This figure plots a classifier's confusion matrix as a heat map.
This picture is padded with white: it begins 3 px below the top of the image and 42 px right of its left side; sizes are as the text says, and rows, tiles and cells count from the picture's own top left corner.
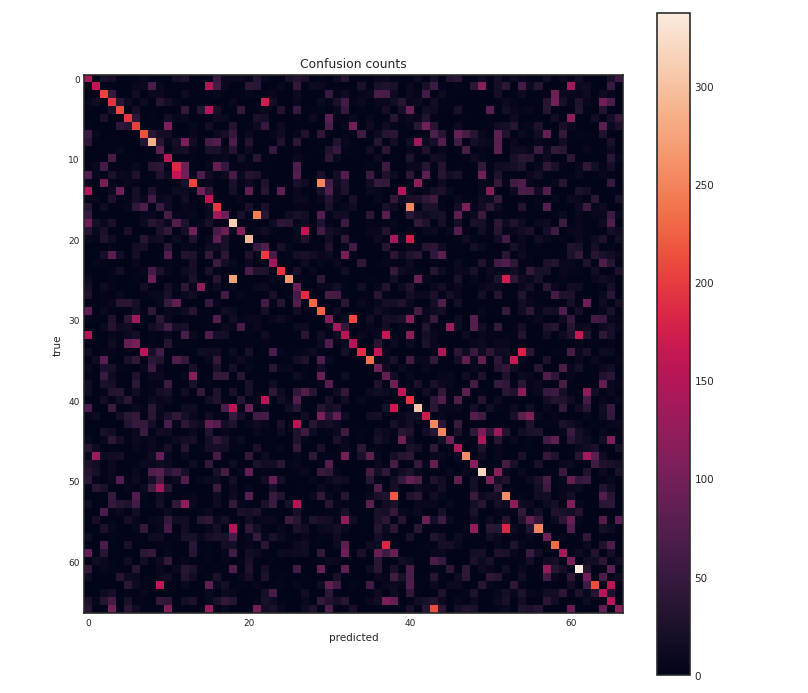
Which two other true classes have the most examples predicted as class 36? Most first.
34, 59
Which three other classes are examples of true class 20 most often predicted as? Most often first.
40, 38, 16
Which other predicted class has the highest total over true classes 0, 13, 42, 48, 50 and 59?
29
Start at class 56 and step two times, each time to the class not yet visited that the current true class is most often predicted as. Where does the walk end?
38
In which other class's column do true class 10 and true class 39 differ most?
62
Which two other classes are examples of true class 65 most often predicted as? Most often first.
37, 38
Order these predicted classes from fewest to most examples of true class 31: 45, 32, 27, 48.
27, 32, 48, 45
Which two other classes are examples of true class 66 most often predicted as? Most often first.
43, 15
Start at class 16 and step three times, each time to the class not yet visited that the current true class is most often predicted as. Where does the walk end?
32
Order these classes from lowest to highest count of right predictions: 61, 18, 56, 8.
56, 8, 18, 61
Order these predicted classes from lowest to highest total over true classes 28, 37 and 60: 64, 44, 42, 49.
42, 49, 64, 44
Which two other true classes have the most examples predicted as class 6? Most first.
30, 33
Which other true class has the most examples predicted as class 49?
45
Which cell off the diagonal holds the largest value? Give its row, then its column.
25, 18
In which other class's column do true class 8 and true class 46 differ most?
41
